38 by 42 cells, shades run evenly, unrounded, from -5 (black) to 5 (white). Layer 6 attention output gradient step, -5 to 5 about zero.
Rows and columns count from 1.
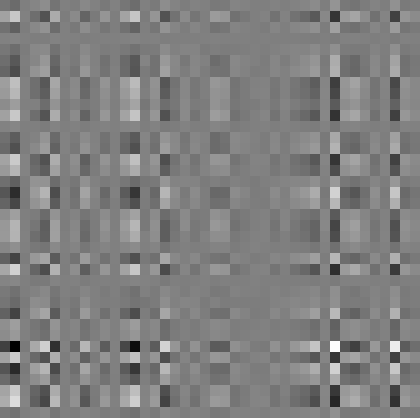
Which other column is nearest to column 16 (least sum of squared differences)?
41
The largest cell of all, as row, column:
32, 34
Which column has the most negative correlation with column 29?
15
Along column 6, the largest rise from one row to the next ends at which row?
33
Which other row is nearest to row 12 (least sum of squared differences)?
4
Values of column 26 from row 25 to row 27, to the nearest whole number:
0 0 0
